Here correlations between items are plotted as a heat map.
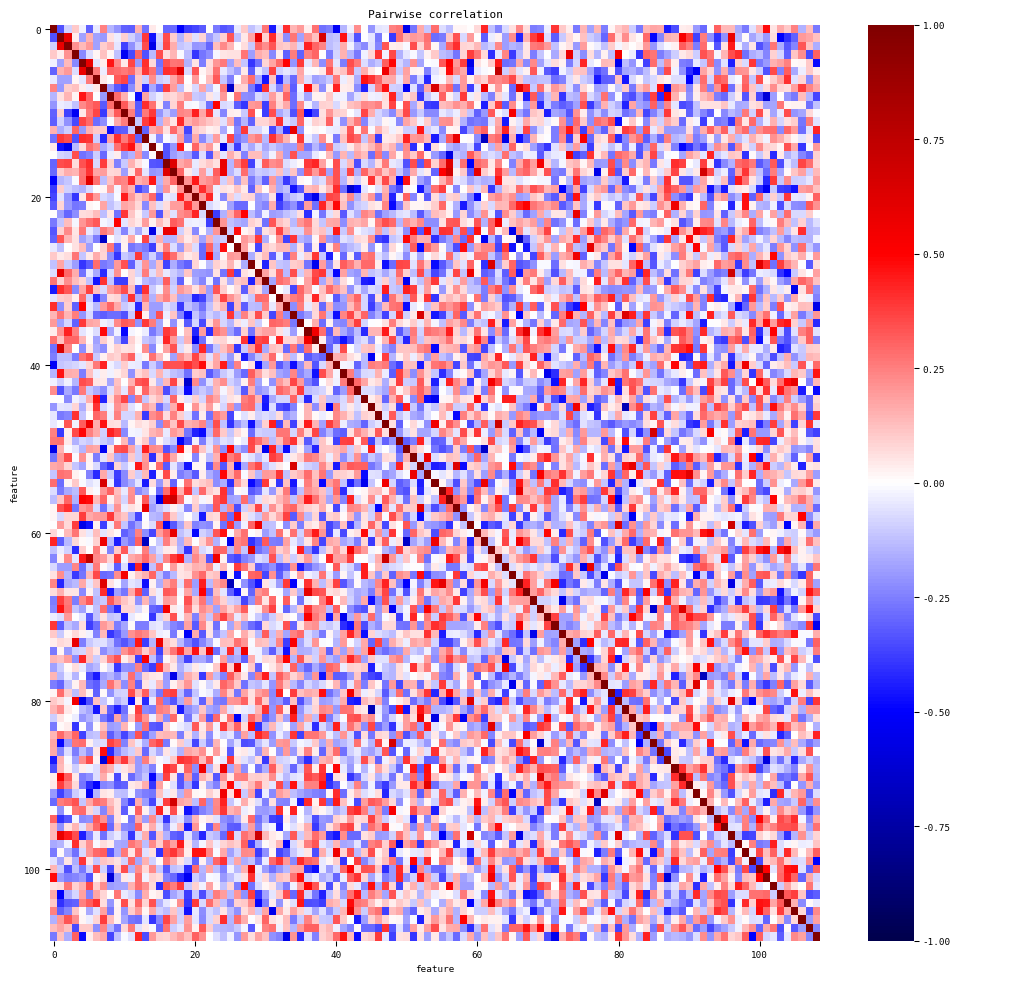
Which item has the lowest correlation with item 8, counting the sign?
101
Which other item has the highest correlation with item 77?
30
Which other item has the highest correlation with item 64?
76
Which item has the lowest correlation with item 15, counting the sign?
56
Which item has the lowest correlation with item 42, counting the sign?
19
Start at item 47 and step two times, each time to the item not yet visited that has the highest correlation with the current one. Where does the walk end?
5
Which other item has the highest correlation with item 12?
34
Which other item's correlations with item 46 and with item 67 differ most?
107
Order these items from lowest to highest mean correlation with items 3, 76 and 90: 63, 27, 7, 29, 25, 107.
63, 107, 7, 29, 27, 25
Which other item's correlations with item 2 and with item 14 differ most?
1
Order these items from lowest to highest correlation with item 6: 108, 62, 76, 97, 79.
79, 76, 97, 108, 62
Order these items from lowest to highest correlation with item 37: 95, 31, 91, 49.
95, 91, 49, 31
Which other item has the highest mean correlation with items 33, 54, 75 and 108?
7
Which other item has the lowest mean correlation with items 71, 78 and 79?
6
